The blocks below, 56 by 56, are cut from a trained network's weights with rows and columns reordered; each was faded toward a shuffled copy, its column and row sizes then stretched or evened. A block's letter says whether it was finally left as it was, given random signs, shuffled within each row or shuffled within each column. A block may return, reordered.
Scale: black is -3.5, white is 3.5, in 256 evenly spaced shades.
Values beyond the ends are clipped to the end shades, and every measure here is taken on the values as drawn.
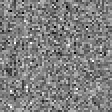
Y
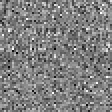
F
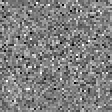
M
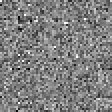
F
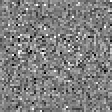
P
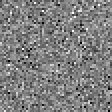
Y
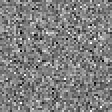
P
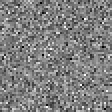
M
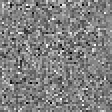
P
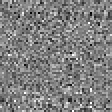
F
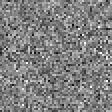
P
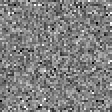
M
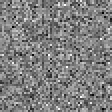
F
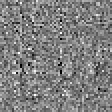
F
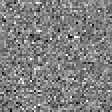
F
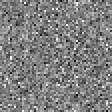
Y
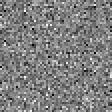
Y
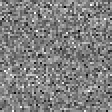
M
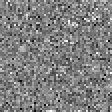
M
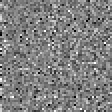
P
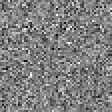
F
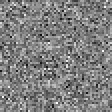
F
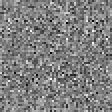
P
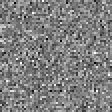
M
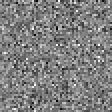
P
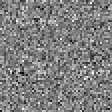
F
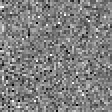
Y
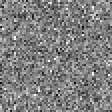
Y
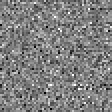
M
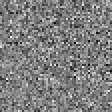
P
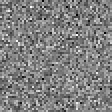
P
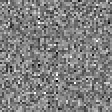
F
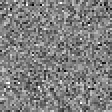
M
